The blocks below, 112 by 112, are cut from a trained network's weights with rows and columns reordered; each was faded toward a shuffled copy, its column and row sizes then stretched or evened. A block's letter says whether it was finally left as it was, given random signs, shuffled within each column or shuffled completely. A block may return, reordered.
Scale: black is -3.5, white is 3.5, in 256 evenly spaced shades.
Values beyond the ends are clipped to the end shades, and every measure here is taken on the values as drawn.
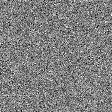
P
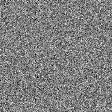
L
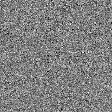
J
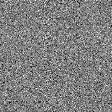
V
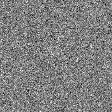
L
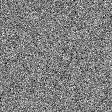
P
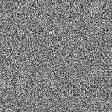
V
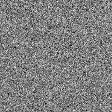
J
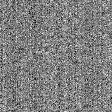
V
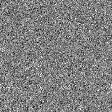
V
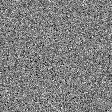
P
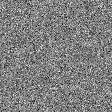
P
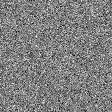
P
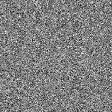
V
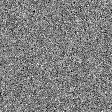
P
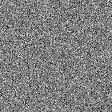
P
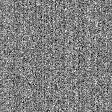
L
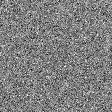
P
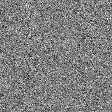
L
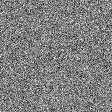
P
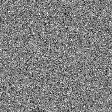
L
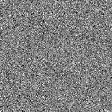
V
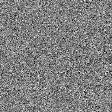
J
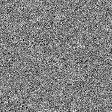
J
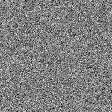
P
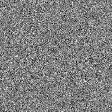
V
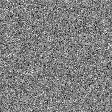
P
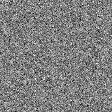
L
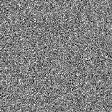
V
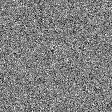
P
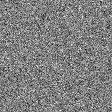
P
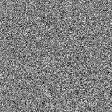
V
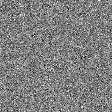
J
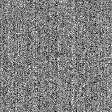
V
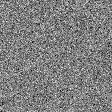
P
